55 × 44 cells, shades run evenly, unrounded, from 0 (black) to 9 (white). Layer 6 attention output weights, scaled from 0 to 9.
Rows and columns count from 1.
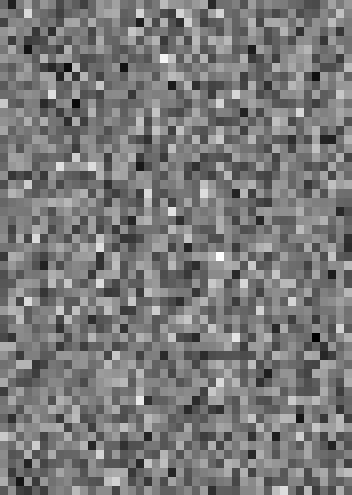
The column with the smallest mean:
6
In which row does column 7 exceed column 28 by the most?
46
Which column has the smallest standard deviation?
36
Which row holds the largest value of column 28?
29
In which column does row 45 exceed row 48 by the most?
18
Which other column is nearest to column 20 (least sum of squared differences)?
1
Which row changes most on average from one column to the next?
49
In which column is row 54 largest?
15
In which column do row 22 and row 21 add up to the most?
26
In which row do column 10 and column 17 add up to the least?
12
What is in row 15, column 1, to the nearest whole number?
6
